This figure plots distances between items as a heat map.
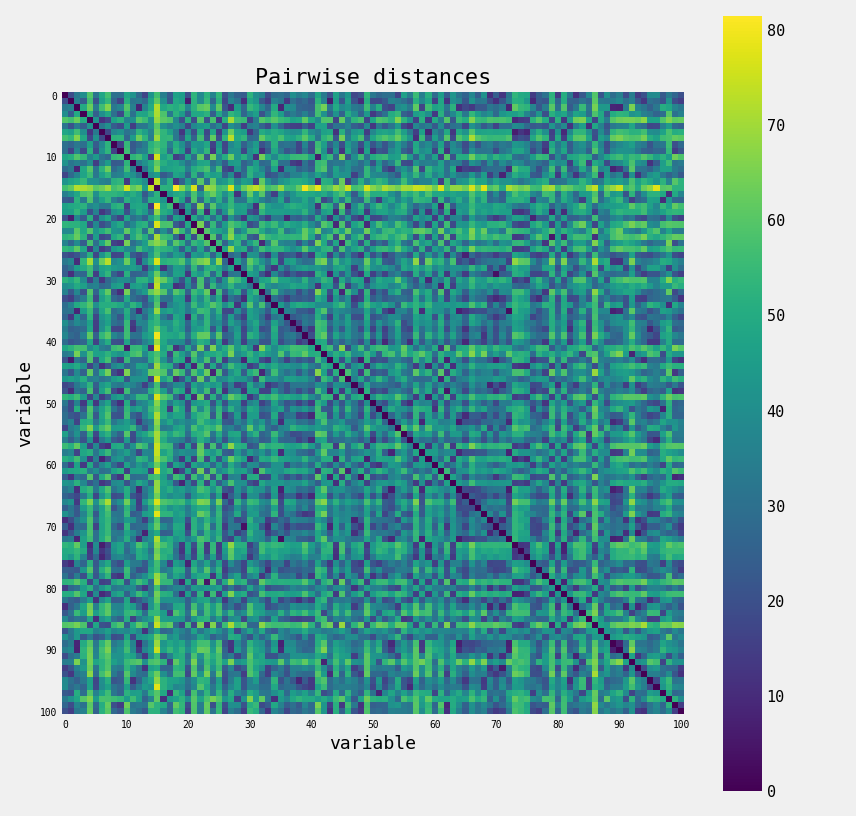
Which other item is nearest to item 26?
65
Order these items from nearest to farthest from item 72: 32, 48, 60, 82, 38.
82, 38, 48, 32, 60
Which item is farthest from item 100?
86
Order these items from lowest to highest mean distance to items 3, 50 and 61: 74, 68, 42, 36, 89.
36, 68, 74, 89, 42
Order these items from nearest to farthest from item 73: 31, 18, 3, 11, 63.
63, 31, 18, 11, 3
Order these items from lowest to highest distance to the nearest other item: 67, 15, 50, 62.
62, 50, 67, 15
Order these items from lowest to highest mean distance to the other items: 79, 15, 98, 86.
79, 98, 86, 15
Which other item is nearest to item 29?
70
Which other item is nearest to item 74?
81
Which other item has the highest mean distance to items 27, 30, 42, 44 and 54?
15
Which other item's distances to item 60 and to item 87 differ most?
3
